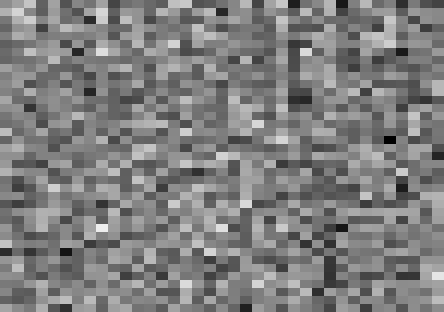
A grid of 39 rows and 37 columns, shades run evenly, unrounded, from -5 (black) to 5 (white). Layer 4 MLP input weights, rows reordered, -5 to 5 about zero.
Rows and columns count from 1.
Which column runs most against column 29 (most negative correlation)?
9
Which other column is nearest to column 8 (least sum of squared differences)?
10
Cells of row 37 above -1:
27
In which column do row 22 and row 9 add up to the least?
17
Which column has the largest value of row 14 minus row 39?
21
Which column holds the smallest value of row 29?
29
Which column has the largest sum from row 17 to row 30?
19
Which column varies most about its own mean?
28
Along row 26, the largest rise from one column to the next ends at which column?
15
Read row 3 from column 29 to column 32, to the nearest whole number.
-1 -1 -1 -1
